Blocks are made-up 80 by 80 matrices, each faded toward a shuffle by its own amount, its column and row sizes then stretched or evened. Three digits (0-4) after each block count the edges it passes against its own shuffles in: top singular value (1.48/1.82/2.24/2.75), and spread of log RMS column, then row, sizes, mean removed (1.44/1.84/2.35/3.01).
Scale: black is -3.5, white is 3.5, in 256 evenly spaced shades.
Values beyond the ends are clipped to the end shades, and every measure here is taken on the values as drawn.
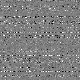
1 0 4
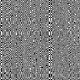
4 4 0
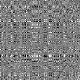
4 2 4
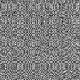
4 1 2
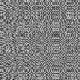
4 2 1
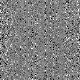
0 4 0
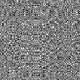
3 1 2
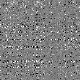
1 3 3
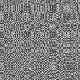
4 1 1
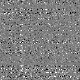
0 1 4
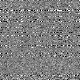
2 1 4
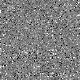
0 1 2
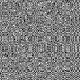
4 0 2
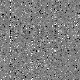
1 2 0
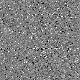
1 0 1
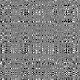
4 4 4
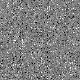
0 2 1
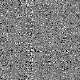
0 3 2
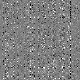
1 4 1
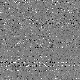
1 0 3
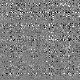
0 3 4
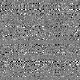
2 1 4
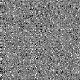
2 2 0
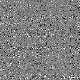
1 2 3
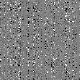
1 4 1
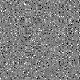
3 0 0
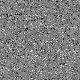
0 0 1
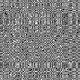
4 0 1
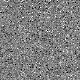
0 2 1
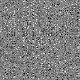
2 2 0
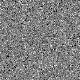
0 1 1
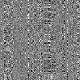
3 4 0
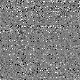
1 1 3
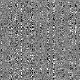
2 4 2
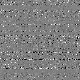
0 0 4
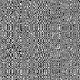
4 4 0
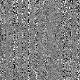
1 4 2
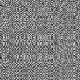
4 4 1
